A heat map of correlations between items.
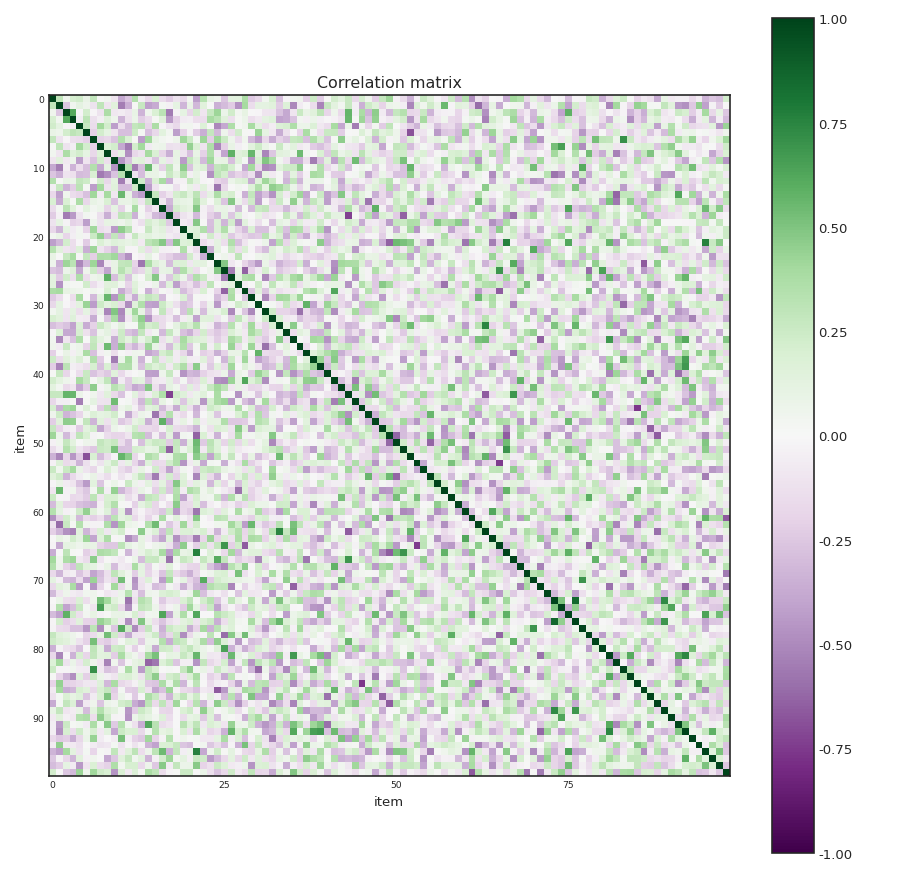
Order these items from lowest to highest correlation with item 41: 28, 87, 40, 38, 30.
40, 87, 30, 38, 28
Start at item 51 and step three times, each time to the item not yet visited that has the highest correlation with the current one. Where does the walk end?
95
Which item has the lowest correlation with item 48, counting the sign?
87
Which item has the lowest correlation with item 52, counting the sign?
5
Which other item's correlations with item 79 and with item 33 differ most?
63
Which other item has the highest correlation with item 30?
37
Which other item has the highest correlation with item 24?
67
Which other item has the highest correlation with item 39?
92
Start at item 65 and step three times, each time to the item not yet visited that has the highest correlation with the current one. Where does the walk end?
93
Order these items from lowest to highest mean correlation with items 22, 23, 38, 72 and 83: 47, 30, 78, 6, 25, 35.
30, 47, 25, 78, 35, 6
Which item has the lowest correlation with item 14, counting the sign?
82
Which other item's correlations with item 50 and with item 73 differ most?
76
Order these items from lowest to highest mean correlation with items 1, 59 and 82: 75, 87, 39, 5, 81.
81, 39, 75, 87, 5
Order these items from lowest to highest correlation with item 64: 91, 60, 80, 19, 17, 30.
19, 91, 80, 17, 30, 60
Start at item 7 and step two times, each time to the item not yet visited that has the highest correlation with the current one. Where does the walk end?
90
